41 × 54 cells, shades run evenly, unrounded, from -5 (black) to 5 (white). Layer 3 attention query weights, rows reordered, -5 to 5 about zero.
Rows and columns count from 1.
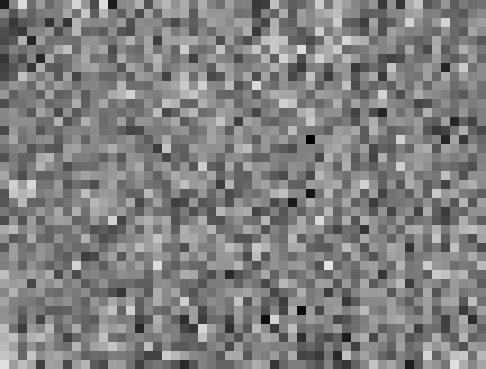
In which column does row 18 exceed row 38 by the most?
39
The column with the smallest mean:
43
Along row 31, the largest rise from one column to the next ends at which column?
49
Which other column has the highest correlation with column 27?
48
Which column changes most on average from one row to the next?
50
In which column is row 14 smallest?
51
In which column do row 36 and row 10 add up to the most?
29
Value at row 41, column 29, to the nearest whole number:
2
